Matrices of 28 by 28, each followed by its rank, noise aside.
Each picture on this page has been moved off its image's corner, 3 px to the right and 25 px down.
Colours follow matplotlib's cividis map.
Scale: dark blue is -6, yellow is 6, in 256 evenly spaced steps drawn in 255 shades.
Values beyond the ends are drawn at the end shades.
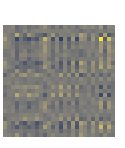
two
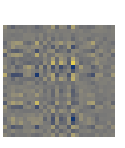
two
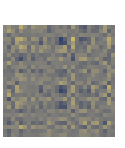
three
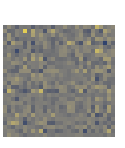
four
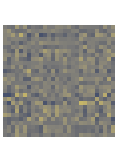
four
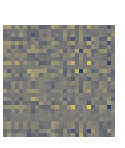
three
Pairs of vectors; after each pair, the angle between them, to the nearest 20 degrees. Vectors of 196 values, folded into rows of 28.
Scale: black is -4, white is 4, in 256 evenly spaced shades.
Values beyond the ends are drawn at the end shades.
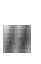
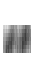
20 degrees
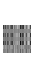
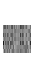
40 degrees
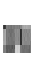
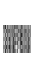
60 degrees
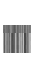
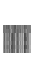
20 degrees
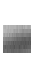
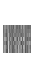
100 degrees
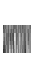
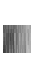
60 degrees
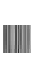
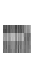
60 degrees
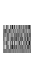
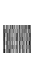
60 degrees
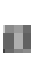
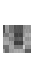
140 degrees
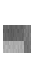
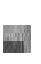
160 degrees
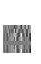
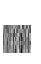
140 degrees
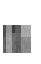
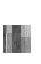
20 degrees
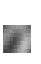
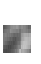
20 degrees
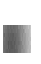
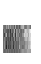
40 degrees
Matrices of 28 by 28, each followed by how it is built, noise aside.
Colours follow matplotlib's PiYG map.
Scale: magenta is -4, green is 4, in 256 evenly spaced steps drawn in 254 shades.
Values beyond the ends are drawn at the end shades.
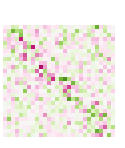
banded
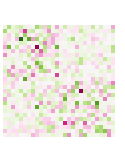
block diagonal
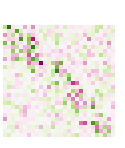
banded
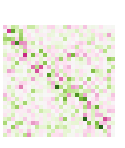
banded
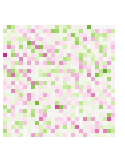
Toeplitz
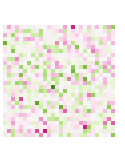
Toeplitz
